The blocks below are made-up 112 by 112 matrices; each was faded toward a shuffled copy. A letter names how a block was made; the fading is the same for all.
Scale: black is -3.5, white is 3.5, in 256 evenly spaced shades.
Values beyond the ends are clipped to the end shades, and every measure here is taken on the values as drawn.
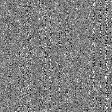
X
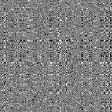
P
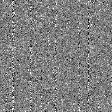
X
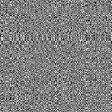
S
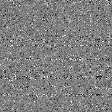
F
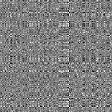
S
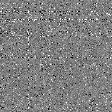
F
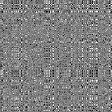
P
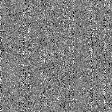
X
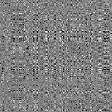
P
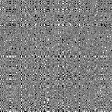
P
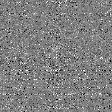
F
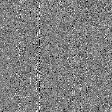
X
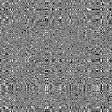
P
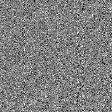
X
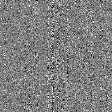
X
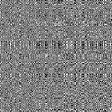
S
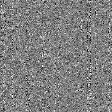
X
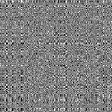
S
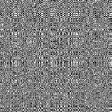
S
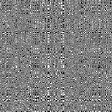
P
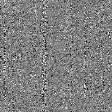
X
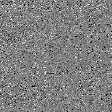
F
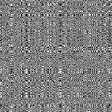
S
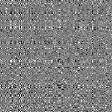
P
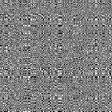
S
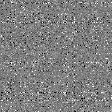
F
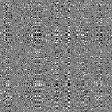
P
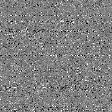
F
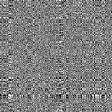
S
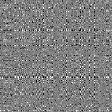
P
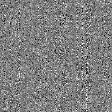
X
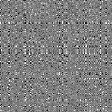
P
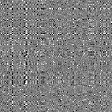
P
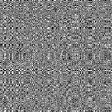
S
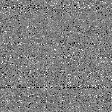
F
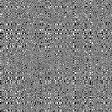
P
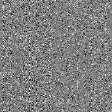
X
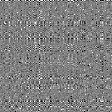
P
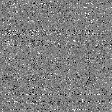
F
